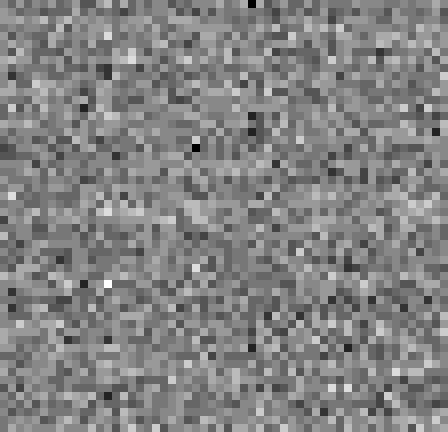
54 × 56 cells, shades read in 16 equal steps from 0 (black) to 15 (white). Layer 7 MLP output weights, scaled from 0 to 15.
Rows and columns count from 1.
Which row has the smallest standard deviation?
24
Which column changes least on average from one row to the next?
19
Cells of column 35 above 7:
27
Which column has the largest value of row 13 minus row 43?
14
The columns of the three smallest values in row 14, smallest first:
11, 53, 3
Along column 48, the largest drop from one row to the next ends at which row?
7
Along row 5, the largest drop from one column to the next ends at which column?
15
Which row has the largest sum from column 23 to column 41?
26
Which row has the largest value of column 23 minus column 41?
52
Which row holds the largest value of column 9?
36
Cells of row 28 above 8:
28
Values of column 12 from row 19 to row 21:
10 6 8
